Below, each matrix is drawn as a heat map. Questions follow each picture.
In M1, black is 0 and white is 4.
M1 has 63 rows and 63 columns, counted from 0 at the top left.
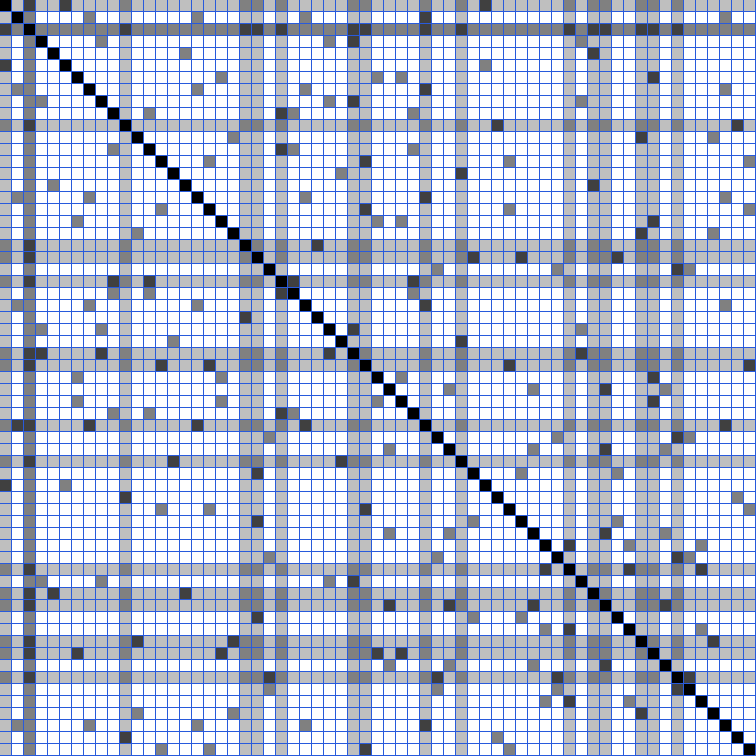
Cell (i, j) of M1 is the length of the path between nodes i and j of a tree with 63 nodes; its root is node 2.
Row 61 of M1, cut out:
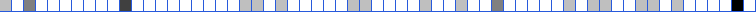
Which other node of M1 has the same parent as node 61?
41
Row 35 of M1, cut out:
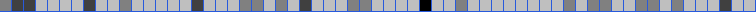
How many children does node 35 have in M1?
5
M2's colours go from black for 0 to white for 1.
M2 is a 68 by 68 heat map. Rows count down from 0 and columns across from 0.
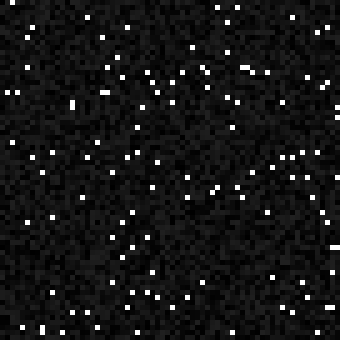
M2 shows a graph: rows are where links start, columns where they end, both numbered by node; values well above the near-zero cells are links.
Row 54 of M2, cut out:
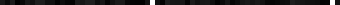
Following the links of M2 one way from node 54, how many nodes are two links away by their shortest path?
7
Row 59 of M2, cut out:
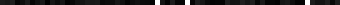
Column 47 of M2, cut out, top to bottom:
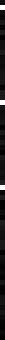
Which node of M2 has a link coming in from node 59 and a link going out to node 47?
node 37
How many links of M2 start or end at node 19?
3
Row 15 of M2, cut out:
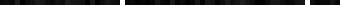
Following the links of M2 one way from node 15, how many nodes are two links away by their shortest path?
5
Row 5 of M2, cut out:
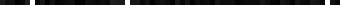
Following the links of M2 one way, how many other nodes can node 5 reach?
10
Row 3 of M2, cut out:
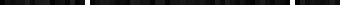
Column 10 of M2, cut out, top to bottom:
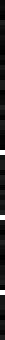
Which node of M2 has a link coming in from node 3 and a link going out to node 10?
node 58
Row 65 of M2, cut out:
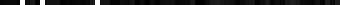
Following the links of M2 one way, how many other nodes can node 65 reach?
4
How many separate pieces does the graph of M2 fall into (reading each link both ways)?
3
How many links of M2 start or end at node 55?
1
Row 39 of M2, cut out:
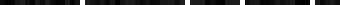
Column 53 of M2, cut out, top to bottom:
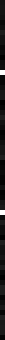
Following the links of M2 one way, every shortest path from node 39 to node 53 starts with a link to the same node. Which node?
node 62
